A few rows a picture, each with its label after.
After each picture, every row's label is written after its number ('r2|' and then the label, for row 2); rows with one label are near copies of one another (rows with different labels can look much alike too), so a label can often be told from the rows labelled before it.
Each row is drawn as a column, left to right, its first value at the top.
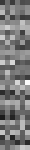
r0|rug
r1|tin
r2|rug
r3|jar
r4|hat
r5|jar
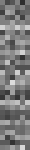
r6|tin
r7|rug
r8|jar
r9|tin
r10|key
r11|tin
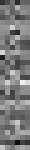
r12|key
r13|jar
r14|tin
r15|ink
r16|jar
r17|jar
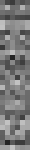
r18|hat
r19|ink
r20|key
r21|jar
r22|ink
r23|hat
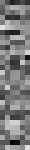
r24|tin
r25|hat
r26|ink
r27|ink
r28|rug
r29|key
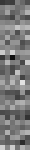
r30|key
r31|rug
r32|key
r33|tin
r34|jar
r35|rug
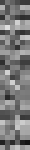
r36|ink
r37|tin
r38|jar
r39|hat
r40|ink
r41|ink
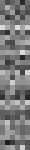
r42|tin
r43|ink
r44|jar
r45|tin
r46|key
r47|tin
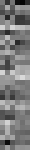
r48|tin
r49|ink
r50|tin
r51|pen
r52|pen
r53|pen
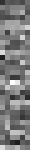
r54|key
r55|hat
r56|jar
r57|jar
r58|rug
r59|tin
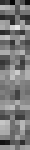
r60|ink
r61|ink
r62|pen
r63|tin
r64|ink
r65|pen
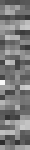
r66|jar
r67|rug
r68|rug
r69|ink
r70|hat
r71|hat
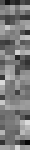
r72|jar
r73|pen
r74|pen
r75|key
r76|ink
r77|ink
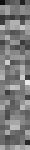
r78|pen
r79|rug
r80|hat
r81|hat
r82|pen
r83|jar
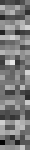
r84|ink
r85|rug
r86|rug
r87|ink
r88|hat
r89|tin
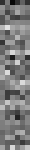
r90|pen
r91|tin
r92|key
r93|rug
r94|jar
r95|key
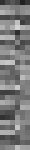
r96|rug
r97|rug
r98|rug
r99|hat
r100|pen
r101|pen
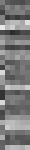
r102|tin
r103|hat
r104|hat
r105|hat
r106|hat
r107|hat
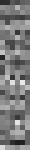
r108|key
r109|pen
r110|jar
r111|ink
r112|jar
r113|hat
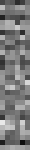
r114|ink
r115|hat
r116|hat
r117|pen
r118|ink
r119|jar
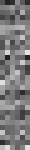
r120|jar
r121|key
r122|pen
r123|tin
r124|rug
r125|key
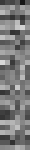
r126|rug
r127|rug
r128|ink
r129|hat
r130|pen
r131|rug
